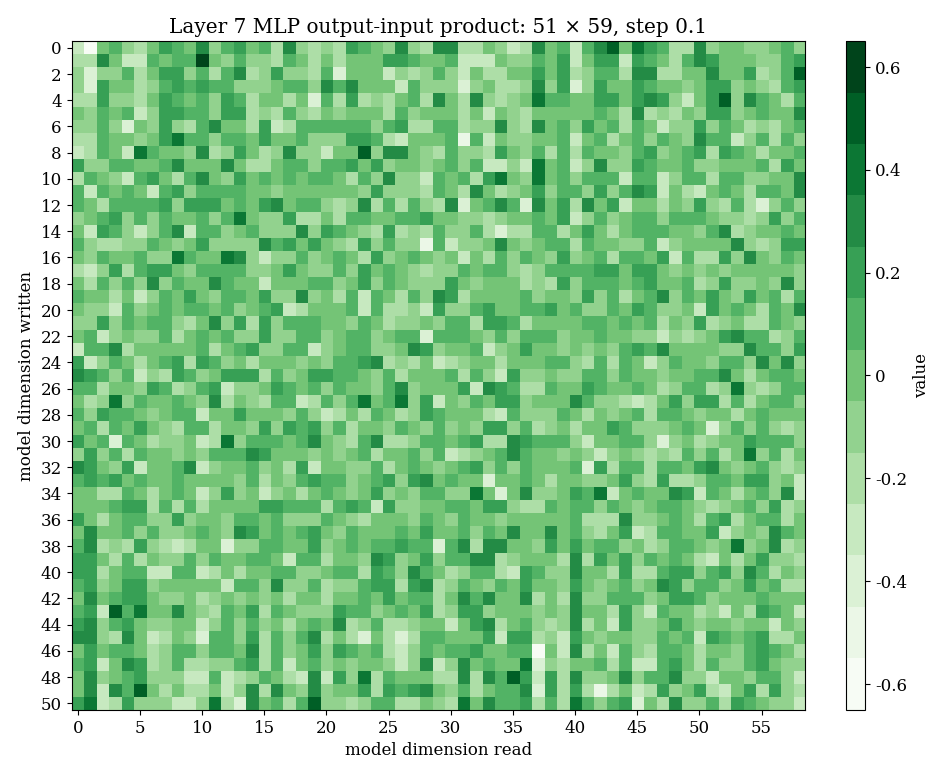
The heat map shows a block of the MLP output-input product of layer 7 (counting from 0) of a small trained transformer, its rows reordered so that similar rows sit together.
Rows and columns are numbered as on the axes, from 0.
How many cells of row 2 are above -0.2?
43
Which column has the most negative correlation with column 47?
53
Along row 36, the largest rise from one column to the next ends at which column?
44
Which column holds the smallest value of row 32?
41
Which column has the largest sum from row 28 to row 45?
1
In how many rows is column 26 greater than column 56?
16
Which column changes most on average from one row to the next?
34
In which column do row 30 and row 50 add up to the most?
19
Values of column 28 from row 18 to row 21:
-0.1 -0.1 -0.3 0
